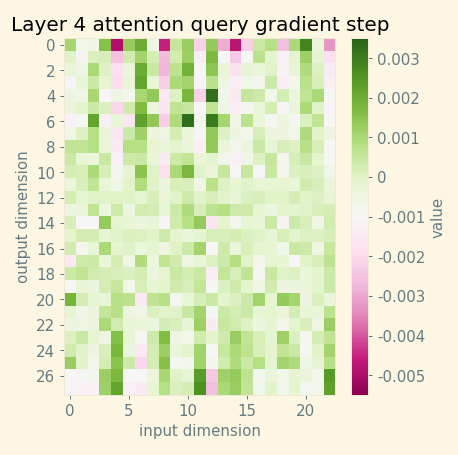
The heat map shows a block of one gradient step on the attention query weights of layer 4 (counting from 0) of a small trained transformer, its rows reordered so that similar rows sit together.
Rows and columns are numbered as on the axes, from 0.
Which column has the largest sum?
10
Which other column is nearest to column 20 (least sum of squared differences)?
9
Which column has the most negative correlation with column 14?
20
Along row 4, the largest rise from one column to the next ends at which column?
12
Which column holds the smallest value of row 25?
6
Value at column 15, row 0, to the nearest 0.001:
-0.002
